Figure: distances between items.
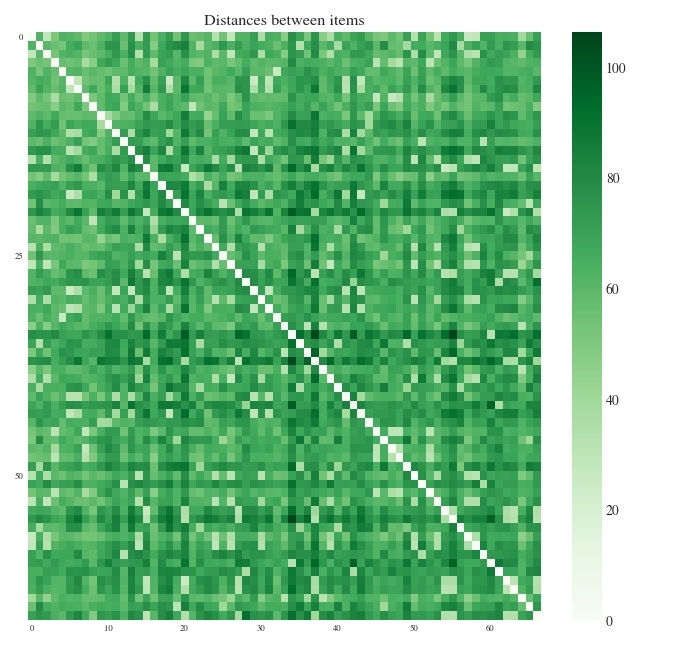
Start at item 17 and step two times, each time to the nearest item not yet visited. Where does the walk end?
9
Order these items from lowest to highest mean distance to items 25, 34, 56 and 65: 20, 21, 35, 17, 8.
8, 21, 35, 17, 20
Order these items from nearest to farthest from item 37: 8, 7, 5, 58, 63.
63, 8, 7, 5, 58
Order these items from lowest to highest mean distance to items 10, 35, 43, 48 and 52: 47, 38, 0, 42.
47, 0, 38, 42
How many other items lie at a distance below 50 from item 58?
10
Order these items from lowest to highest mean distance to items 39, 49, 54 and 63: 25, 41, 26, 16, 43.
16, 26, 25, 41, 43
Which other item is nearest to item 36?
33
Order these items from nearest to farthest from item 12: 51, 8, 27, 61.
51, 8, 61, 27
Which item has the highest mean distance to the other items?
34
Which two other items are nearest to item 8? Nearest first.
21, 16
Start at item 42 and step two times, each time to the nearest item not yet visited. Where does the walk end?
28
